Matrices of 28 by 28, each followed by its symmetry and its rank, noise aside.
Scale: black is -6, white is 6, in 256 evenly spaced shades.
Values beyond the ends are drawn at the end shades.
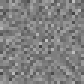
antisymmetric, rank eight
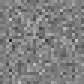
no symmetry, rank six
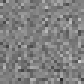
antisymmetric, rank eight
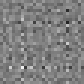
antisymmetric, rank four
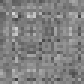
symmetric, rank four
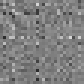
antisymmetric, rank four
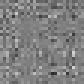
antisymmetric, rank four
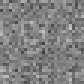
no symmetry, rank eight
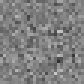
no symmetry, rank six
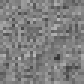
symmetric, rank eight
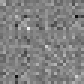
symmetric, rank six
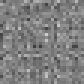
antisymmetric, rank four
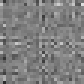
antisymmetric, rank four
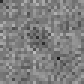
symmetric, rank eight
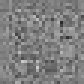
antisymmetric, rank six
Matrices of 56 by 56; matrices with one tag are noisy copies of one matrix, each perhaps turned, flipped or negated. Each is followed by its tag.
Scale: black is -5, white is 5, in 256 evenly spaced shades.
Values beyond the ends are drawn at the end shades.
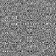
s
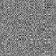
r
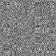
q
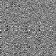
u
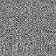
r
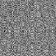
s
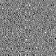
u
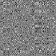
q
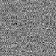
s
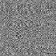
r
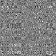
q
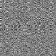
u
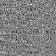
s
